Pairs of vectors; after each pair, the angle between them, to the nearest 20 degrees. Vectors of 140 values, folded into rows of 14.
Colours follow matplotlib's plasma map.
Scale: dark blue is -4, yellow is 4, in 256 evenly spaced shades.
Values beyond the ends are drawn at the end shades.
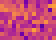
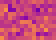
100 degrees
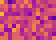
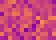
140 degrees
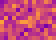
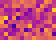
60 degrees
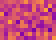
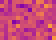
60 degrees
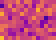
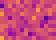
20 degrees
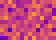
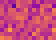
140 degrees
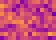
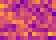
20 degrees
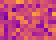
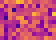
20 degrees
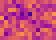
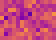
20 degrees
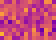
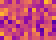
20 degrees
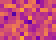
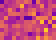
100 degrees
